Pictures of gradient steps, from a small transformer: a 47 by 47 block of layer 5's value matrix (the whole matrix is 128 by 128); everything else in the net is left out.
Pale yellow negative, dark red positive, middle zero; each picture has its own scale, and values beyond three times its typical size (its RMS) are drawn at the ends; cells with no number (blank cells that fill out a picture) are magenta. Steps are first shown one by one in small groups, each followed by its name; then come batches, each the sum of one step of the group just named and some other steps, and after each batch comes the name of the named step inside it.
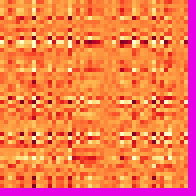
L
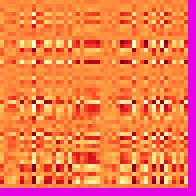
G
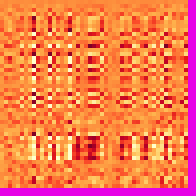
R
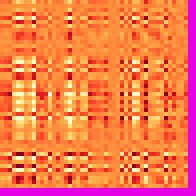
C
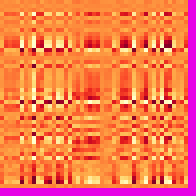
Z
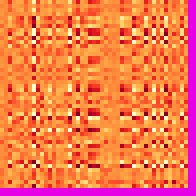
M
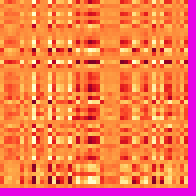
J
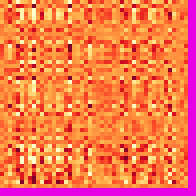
Z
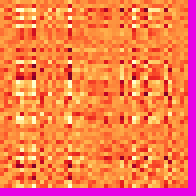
C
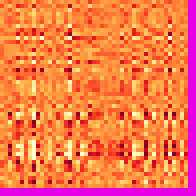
J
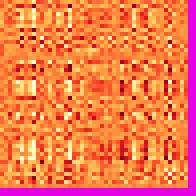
J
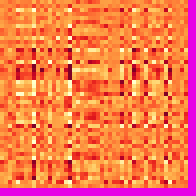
J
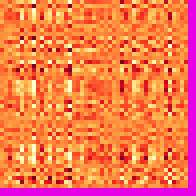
J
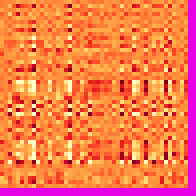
Z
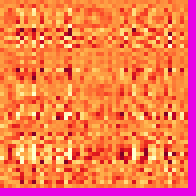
L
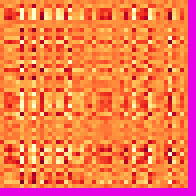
C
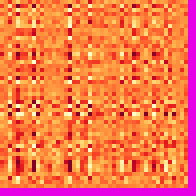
G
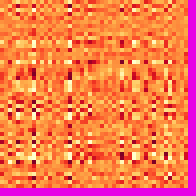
L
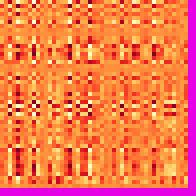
J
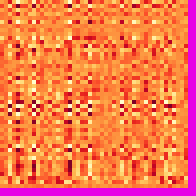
Z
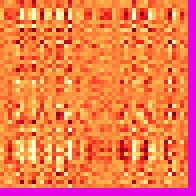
R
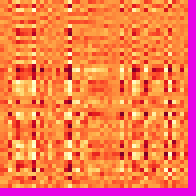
M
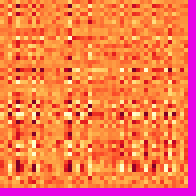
G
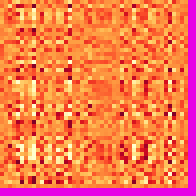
Z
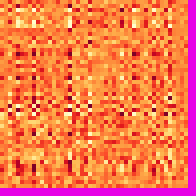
L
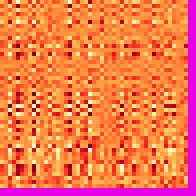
R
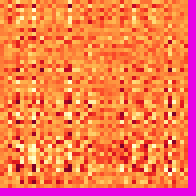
R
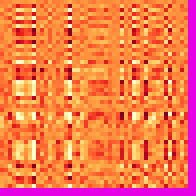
C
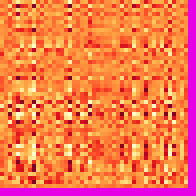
Z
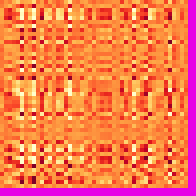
C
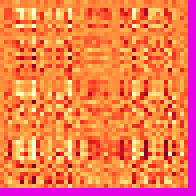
Z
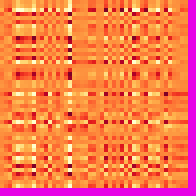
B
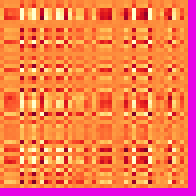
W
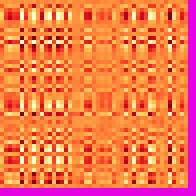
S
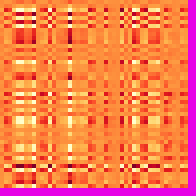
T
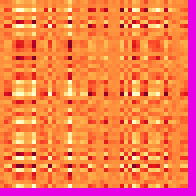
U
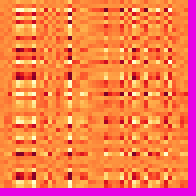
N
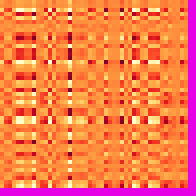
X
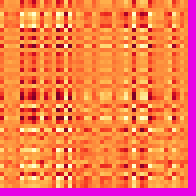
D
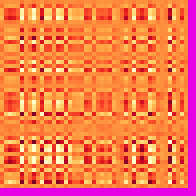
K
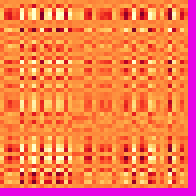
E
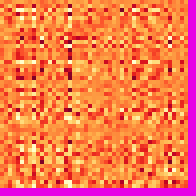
X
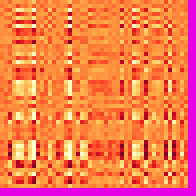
T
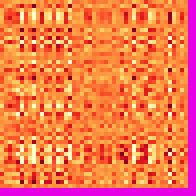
S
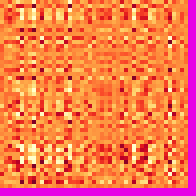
K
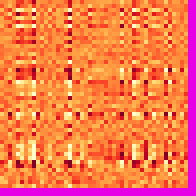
T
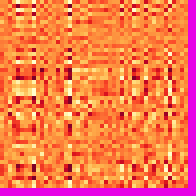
N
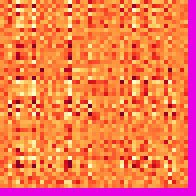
U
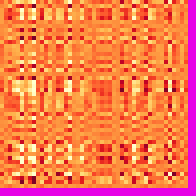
K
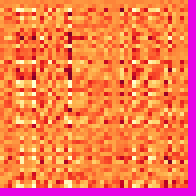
X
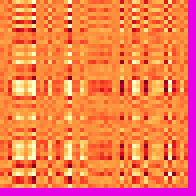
T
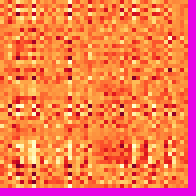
B
